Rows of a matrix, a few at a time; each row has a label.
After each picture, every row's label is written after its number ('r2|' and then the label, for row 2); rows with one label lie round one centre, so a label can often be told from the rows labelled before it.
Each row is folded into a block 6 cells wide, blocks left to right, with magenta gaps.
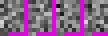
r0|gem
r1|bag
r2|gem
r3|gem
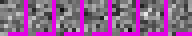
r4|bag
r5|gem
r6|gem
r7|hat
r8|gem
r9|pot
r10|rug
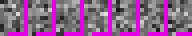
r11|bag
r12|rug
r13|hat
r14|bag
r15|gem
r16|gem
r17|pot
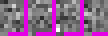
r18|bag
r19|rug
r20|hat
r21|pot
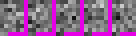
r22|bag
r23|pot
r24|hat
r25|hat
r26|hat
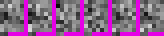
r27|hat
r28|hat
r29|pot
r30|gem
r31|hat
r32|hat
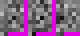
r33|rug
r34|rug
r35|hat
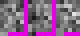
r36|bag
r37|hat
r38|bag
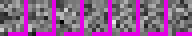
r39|hat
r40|hat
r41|pot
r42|gem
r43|gem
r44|gem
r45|rug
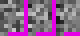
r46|bag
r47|pot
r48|pot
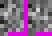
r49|pot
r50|pot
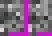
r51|hat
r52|hat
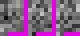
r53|hat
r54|rug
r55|rug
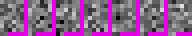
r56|gem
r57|rug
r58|pot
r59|gem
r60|hat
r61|rug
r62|bag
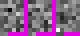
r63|bag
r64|bag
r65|hat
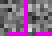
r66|bag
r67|hat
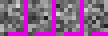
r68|hat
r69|hat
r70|pot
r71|rug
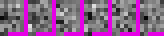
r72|hat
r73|hat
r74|pot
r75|hat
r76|gem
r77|hat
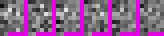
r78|pot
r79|bag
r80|pot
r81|bag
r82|pot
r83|pot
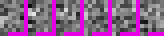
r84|gem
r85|pot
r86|pot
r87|rug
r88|rug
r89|pot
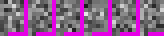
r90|bag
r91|rug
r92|gem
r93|pot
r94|gem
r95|rug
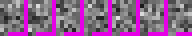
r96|hat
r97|hat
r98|gem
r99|rug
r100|gem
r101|pot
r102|bag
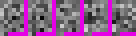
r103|rug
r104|rug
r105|bag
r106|hat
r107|hat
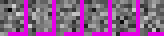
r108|bag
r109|pot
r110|bag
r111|bag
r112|rug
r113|gem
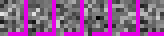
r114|pot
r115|pot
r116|gem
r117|rug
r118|bag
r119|pot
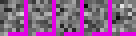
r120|bag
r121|bag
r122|gem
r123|pot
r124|hat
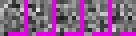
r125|rug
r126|pot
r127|hat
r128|bag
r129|hat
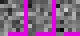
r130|bag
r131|pot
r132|pot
